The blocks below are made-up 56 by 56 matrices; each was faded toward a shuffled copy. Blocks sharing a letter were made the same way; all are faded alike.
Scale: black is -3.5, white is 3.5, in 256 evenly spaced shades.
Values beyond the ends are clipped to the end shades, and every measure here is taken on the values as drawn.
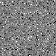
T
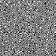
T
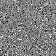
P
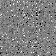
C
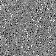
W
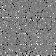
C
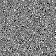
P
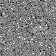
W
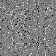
C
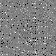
C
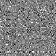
T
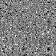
P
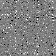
C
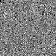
P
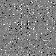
C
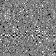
T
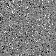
W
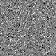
P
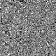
P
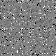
C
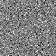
P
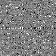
T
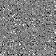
T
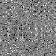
T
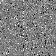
W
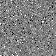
W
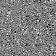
C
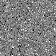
W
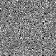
P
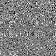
T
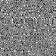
T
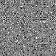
T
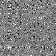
T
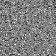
T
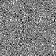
T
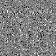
P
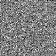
P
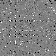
C
